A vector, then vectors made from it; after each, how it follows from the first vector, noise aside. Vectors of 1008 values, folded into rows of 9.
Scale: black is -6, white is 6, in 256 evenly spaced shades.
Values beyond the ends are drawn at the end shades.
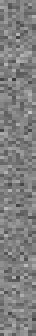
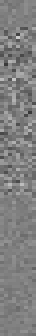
negated, partly zeroed.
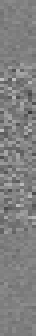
negated, partly zeroed.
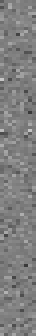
negated, partly zeroed.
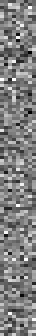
negated, scaled up.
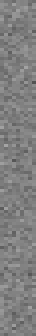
wrapped around, shrunk.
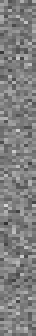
reversed, negated.
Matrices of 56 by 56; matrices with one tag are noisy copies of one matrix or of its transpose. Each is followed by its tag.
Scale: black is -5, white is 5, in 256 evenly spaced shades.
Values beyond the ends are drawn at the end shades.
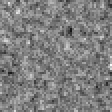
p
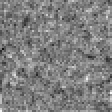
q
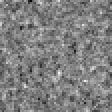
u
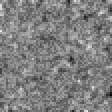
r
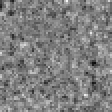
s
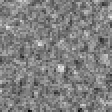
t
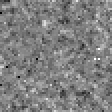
s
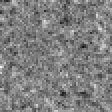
s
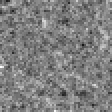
s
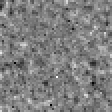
s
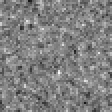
u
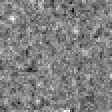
p
